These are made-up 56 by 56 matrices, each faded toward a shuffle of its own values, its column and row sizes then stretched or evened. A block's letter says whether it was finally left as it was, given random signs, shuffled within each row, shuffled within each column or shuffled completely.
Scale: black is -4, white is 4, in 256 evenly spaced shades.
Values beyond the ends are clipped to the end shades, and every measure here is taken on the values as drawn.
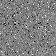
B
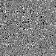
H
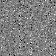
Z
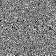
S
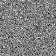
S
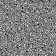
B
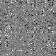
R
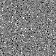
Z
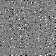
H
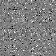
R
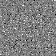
S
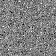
B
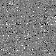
H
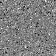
B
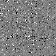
H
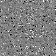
H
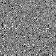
R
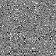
R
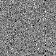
Z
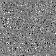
S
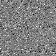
S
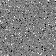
B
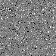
S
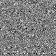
S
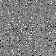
H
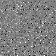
S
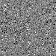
Z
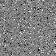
Z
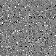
H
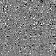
R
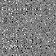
R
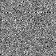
S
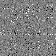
H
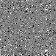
H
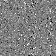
Z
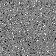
B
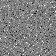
B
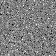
B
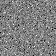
B
